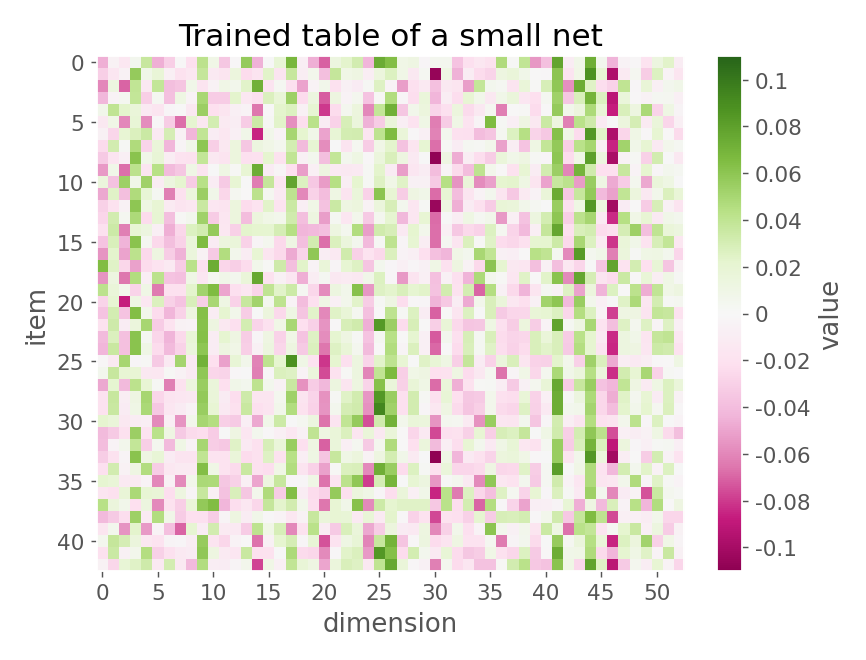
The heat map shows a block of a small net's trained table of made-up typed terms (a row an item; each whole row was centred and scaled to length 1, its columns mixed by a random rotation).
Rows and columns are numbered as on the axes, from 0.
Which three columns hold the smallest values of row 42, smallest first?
46, 14, 30
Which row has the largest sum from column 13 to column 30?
0
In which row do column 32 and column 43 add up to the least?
10
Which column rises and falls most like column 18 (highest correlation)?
6
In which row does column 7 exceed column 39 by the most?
25
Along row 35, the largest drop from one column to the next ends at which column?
24
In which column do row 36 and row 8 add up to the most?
44
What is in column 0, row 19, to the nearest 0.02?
0.04
